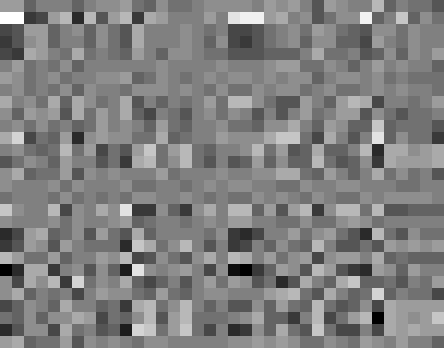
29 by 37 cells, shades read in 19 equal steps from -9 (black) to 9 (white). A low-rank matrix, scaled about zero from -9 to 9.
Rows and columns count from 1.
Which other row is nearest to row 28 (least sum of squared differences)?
21
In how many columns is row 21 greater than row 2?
12
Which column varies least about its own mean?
17
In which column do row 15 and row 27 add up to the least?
32
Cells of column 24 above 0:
16
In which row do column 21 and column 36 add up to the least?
23
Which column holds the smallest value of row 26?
11
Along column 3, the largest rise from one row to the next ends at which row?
3
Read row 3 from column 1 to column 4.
-4 -3 2 2
